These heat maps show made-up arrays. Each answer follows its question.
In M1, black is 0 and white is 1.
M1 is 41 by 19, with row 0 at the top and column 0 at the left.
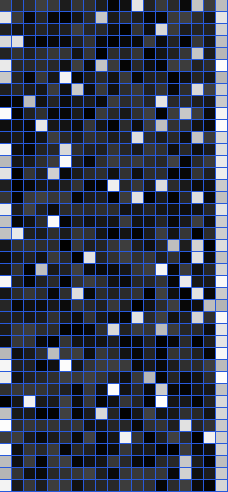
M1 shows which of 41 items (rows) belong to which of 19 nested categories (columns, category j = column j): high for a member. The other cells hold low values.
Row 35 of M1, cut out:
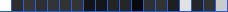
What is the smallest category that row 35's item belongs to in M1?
15
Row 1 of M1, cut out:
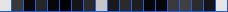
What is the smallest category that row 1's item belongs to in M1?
8
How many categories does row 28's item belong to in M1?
1
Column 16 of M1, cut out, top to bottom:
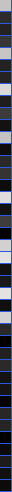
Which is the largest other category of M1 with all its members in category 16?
11
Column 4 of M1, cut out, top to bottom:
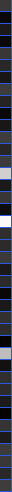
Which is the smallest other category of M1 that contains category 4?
0
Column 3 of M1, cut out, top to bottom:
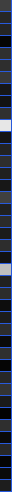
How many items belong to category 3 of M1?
2
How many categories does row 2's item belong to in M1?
2
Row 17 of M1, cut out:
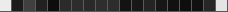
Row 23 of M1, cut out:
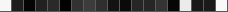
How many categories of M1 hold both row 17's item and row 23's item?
2
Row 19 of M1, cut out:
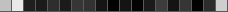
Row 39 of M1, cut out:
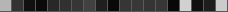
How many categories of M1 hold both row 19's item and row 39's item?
2
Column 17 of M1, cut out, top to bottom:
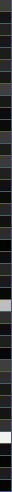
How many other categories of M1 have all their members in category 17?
1
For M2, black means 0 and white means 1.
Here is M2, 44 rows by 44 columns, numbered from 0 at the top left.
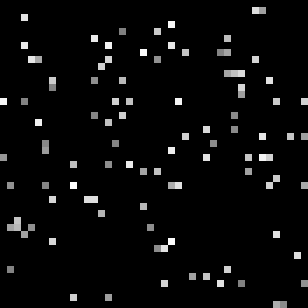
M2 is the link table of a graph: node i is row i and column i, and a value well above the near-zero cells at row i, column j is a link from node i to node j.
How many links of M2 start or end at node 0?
2
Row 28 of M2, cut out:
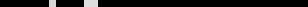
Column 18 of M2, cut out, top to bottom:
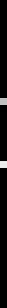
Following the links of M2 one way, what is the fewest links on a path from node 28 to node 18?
5
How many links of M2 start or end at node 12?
3
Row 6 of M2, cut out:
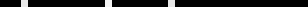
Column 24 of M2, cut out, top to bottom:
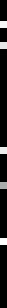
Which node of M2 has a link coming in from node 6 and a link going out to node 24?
node 3
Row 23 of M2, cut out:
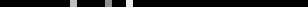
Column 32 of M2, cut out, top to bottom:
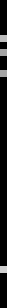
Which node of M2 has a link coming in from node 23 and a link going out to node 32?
node 10
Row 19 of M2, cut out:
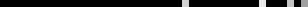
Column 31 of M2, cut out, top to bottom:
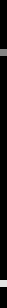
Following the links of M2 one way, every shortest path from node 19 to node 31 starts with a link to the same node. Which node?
node 43
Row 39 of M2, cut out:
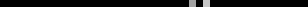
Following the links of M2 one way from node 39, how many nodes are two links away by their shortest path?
1
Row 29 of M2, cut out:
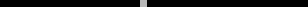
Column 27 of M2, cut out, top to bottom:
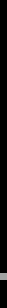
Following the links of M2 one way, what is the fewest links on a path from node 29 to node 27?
5
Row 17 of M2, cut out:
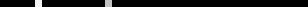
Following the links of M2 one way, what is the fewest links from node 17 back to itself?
4
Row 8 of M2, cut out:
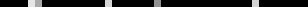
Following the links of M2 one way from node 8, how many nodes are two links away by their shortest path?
9
